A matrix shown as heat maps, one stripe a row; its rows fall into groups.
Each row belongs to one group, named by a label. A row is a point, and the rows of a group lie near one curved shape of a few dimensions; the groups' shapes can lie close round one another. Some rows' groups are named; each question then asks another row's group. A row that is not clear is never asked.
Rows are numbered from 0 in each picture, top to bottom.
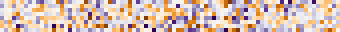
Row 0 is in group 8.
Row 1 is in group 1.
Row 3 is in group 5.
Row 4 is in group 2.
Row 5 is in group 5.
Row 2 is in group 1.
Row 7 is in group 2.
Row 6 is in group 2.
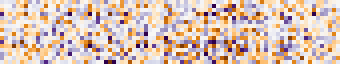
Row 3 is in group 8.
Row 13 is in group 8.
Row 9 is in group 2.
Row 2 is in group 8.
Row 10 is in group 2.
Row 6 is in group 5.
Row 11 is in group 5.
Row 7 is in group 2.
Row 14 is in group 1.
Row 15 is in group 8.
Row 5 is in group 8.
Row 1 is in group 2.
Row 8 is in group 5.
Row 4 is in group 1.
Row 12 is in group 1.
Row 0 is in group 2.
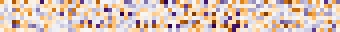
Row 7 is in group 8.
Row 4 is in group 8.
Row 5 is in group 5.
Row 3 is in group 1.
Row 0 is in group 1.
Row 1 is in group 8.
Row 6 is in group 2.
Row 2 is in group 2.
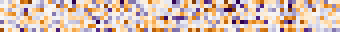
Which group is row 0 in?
1
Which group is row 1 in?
8
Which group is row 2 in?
8
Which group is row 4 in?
5
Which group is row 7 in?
2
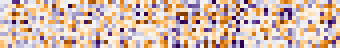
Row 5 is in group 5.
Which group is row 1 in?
2
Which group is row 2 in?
1
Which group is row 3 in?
5
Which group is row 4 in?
8
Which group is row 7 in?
1
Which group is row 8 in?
1
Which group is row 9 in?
1
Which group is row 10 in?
8
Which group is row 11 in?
8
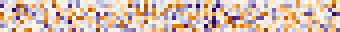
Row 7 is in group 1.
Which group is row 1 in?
2
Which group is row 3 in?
2
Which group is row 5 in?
2
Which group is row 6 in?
8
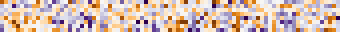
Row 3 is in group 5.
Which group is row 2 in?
8
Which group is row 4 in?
1
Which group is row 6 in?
5
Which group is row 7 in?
2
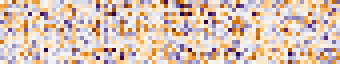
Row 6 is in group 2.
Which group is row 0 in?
1
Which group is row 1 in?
8
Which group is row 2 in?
8
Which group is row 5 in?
8
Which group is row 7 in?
5
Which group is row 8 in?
8
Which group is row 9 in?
8
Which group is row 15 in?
8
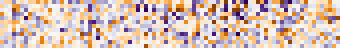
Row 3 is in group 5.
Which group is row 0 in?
1
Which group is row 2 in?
2
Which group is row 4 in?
1
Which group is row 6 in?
8
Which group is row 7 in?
1
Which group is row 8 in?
5
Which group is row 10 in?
8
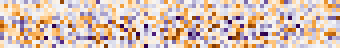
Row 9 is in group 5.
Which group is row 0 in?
1
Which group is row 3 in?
5
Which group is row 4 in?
1
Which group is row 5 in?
8
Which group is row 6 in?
2
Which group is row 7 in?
1
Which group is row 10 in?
1
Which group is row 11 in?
2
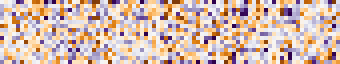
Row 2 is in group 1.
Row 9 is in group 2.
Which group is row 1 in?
5
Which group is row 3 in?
1
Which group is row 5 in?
5
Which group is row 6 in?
2
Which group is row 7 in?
2
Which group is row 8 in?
2
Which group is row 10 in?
1
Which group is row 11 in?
8
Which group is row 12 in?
1
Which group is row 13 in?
8
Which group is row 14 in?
8
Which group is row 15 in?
2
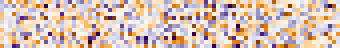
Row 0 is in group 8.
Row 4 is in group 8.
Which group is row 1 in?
8
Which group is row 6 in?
1
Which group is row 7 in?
1
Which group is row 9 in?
5
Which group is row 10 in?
5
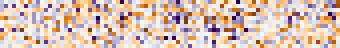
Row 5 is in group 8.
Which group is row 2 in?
5
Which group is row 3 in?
2
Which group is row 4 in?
8
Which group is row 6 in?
8
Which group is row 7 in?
2
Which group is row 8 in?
8
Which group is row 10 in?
5
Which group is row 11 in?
8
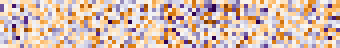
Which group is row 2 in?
2
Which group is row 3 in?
1
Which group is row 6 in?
5
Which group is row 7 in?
1
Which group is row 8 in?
1
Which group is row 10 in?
8
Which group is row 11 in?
1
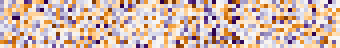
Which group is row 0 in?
5
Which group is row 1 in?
1
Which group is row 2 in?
8
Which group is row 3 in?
2
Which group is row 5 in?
8
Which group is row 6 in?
2
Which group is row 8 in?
2
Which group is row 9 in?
5
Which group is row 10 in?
8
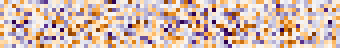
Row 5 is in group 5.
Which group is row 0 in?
8
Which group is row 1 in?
5
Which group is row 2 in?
5
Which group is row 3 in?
5
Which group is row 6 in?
2
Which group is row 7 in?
1
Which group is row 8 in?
8
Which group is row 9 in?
5
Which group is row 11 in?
8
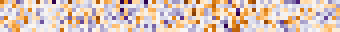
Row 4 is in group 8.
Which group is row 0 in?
2
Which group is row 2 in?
1
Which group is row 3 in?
1
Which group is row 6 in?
2
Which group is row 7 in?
5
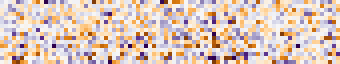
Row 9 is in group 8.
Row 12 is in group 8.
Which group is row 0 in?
5
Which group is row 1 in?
5
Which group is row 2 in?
2
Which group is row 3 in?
2
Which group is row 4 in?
2
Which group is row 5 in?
8
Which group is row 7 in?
1
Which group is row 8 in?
5
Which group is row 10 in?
2
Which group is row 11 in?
2
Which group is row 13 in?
1
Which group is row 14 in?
2
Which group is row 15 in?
5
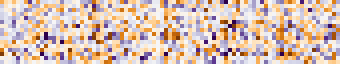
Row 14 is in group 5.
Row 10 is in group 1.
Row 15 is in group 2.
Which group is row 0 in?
1
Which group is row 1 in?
5
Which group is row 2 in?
1
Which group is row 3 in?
5
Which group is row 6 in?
8
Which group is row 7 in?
1
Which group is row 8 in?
5
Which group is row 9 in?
5
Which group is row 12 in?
8
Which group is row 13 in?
1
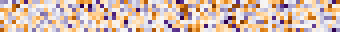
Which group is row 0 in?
1
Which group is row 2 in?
5
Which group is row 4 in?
8
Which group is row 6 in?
8
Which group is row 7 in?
2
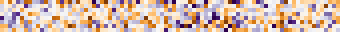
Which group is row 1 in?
1
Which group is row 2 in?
8
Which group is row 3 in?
5
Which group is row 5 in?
1
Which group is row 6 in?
8
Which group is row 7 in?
1
